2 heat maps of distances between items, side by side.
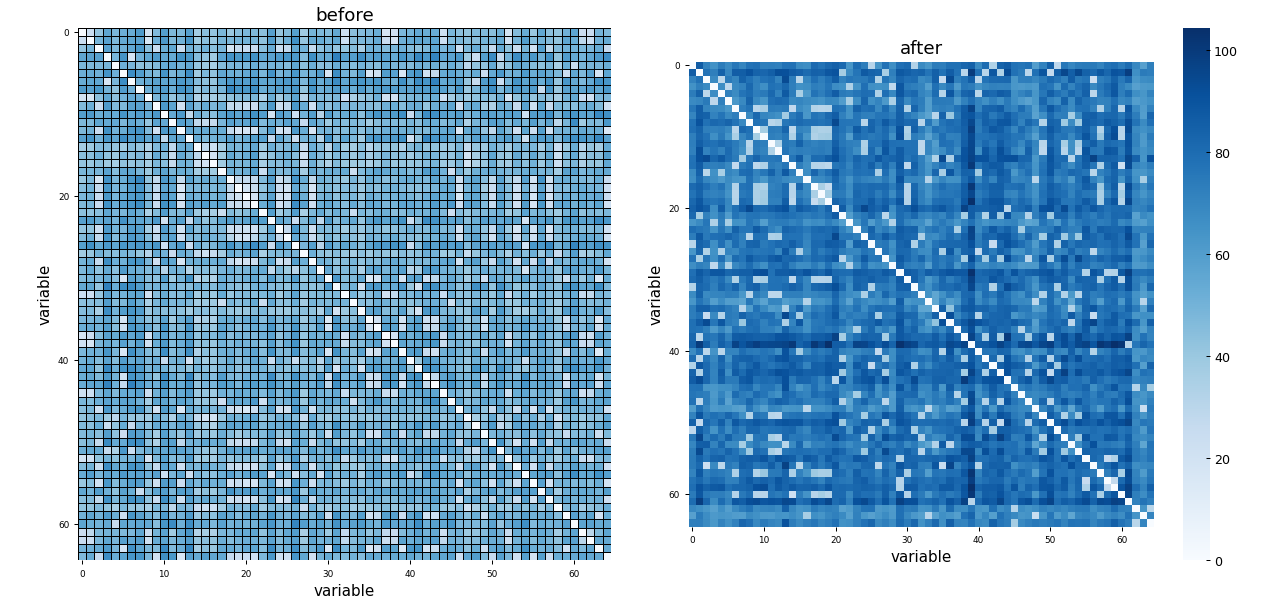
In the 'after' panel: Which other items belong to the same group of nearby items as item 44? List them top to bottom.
20
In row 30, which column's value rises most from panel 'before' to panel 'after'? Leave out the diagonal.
39
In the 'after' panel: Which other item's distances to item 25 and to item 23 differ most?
42
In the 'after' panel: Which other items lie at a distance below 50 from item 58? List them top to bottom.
29, 55, 59
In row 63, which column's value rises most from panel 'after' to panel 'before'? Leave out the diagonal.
48
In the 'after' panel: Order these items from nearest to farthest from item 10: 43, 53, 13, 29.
53, 13, 43, 29
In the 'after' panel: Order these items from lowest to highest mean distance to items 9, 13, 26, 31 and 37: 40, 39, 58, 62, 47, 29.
40, 62, 47, 58, 29, 39
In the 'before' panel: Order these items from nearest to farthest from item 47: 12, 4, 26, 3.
4, 3, 26, 12
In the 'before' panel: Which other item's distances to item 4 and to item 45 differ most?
60
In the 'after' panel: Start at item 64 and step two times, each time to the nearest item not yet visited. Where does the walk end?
45
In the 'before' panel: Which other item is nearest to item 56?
7
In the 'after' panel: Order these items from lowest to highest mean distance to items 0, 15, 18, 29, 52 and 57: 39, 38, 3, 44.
3, 44, 38, 39
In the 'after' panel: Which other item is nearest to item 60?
14
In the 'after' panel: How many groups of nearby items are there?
13
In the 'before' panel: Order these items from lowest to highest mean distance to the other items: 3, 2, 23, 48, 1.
2, 1, 48, 23, 3
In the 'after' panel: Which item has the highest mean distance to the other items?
39
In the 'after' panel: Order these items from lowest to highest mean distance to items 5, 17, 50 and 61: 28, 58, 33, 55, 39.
28, 33, 39, 58, 55
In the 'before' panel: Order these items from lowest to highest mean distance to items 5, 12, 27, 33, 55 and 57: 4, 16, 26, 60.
16, 4, 60, 26
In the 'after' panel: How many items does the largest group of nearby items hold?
10
